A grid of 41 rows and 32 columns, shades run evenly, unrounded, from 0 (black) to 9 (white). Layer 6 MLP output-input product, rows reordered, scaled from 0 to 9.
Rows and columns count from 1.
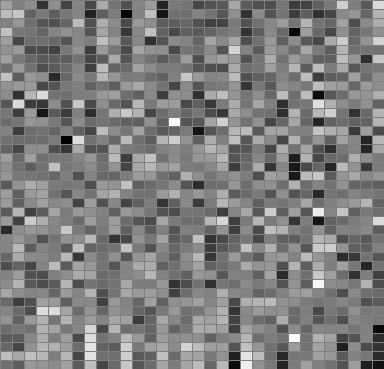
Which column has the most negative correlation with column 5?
20
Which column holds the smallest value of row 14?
27
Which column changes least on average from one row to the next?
16
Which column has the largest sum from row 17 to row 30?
19
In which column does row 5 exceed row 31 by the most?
32
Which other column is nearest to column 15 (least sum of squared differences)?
22
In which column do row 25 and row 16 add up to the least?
6
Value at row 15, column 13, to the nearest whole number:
4
